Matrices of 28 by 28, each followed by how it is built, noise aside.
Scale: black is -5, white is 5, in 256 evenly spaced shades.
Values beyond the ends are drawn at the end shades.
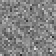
Toeplitz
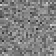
noise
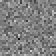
noise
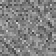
Toeplitz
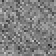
Toeplitz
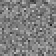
noise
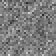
Hankel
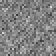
Hankel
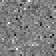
sparse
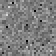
sparse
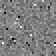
sparse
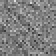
Toeplitz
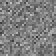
Hankel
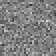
noise
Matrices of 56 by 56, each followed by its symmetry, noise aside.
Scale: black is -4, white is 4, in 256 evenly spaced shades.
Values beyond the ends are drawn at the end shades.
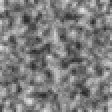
same after a half turn.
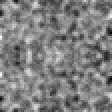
mirrored top to bottom.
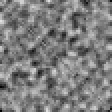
symmetric.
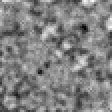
symmetric across the other diagonal.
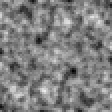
same after a half turn.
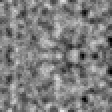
mirrored top to bottom.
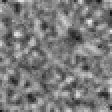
symmetric across the other diagonal.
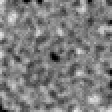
symmetric across the other diagonal.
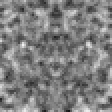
mirrored left to right.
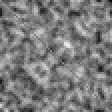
symmetric across the other diagonal.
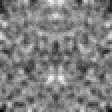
mirrored left to right.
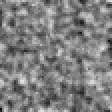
antisymmetric.
